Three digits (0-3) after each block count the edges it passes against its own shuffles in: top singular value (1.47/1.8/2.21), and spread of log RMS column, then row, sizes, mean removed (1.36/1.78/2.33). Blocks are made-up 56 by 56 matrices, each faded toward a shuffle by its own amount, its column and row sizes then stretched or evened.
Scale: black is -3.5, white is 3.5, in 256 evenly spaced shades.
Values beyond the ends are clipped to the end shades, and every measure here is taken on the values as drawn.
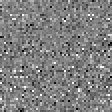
0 1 2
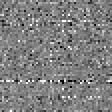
1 1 3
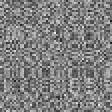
3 0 0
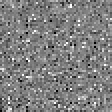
0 1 2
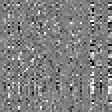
3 3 1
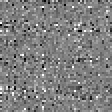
1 2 2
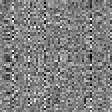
3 3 1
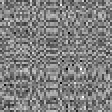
3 0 0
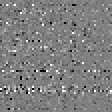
0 1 3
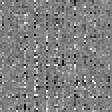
1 3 2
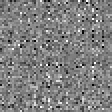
1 2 2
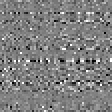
3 0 3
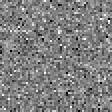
0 1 0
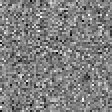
1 1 0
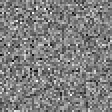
0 0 1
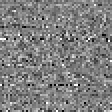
0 0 3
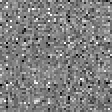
2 2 1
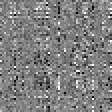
2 3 1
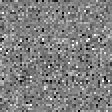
1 0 2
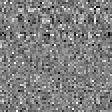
3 0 2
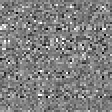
1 1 3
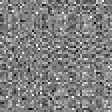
3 0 1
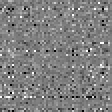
1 2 3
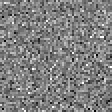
1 0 0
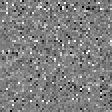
0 1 1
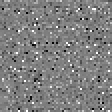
0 0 2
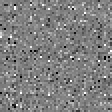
0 2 1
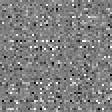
0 2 3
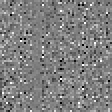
0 3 1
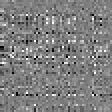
3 3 3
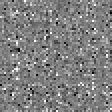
0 2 1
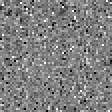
1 1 0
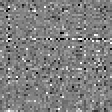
2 2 2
